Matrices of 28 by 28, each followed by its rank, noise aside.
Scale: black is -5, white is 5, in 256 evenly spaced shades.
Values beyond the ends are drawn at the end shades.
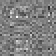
four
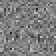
six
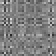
two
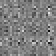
three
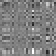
two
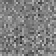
six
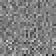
eight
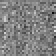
six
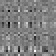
two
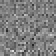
six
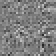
six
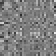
three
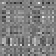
three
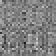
six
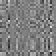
two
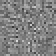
eight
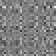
three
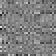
three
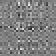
three
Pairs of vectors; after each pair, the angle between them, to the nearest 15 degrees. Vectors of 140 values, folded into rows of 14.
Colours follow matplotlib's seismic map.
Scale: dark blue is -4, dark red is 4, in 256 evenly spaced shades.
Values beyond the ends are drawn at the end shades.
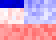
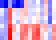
45 degrees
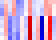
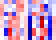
150 degrees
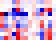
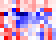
30 degrees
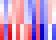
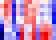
120 degrees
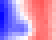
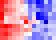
150 degrees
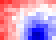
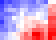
150 degrees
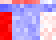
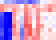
150 degrees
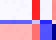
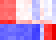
135 degrees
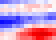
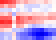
165 degrees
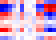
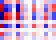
90 degrees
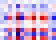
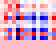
165 degrees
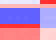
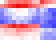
45 degrees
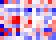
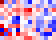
150 degrees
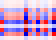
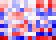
75 degrees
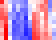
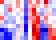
75 degrees
